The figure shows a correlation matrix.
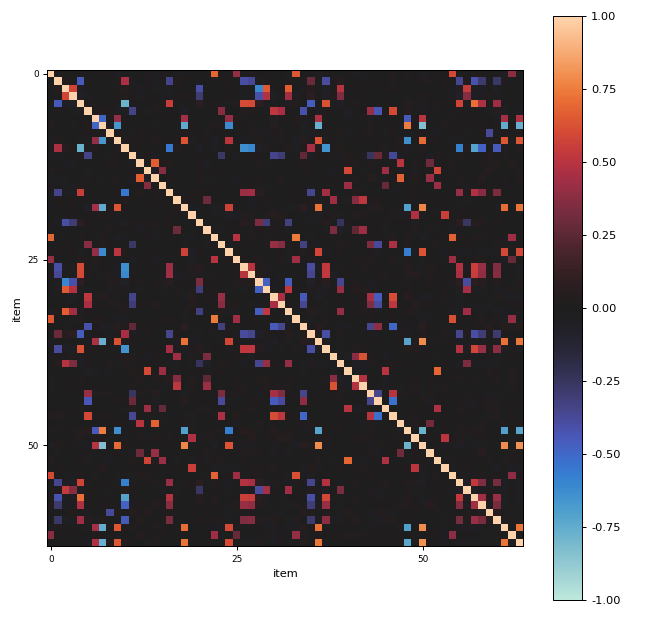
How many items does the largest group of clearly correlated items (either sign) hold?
12
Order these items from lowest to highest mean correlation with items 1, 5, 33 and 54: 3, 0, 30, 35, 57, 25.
57, 3, 35, 30, 25, 0
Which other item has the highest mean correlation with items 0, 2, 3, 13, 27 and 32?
29
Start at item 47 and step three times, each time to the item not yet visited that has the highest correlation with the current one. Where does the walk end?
51
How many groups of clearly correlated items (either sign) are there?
10
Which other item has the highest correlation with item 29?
2
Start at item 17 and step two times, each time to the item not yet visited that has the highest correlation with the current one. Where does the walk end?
38
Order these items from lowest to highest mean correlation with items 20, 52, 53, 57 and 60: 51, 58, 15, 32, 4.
32, 51, 15, 58, 4
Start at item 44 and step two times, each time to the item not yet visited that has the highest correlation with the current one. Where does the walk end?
11
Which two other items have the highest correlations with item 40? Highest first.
52, 13
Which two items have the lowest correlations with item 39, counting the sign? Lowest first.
28, 20
